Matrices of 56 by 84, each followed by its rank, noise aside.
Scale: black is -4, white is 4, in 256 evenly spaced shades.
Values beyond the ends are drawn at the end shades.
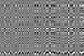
two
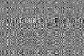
four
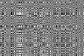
three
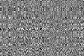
six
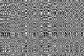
four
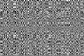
four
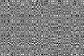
three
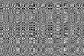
three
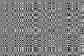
two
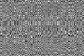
four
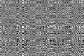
three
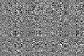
six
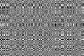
two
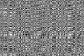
three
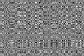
three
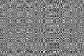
three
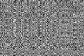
six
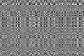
two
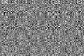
six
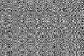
six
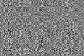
six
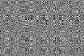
four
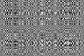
three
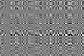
two
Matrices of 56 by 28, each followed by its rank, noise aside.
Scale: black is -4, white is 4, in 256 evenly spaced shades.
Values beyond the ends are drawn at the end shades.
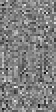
six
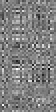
three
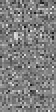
six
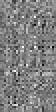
six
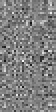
five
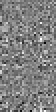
six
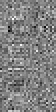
six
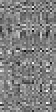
three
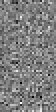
six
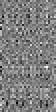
four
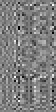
three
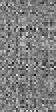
six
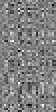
three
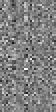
four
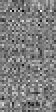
five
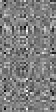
four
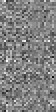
six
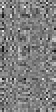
three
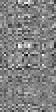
three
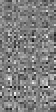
four
